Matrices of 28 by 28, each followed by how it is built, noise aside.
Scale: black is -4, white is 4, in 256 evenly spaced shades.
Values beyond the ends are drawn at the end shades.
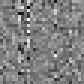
uneven columns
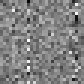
uneven columns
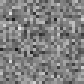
blocks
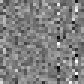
uneven columns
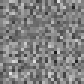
blocks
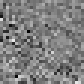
lower triangular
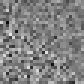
lower triangular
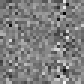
uneven columns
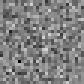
noise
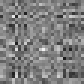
low rank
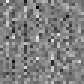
uneven columns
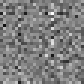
low rank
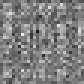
blocks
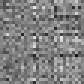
low rank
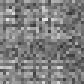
blocks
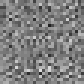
low rank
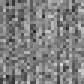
blocks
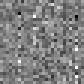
uneven columns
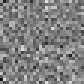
low rank
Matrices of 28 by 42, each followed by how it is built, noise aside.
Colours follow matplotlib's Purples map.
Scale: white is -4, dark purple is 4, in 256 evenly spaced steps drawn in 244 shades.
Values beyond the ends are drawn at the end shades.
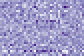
low rank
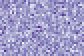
noise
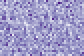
repeating columns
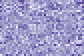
low rank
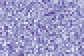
noise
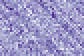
Toeplitz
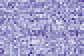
blocks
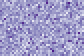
noise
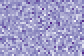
noise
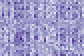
blocks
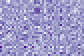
low rank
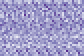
repeating columns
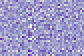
low rank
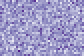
noise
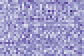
blocks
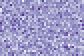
noise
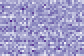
blocks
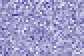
noise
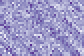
Toeplitz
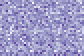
repeating columns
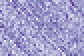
Toeplitz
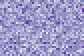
repeating columns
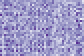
blocks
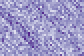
Toeplitz
